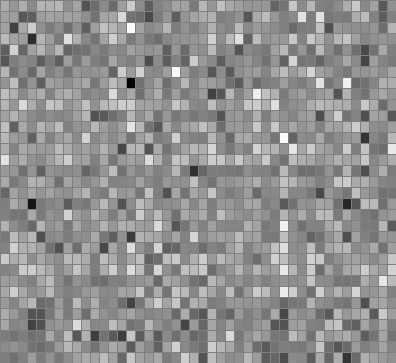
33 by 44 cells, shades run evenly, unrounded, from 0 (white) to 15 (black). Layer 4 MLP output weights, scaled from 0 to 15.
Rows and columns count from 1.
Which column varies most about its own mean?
15
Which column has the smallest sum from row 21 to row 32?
43
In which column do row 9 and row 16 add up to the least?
13
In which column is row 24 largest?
17
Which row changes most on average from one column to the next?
31
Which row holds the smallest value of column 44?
14
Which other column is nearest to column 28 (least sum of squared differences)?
42
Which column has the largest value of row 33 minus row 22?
32
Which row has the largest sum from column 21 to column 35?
16
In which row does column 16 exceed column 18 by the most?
28
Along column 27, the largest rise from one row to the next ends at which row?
5
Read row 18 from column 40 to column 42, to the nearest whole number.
4 6 7
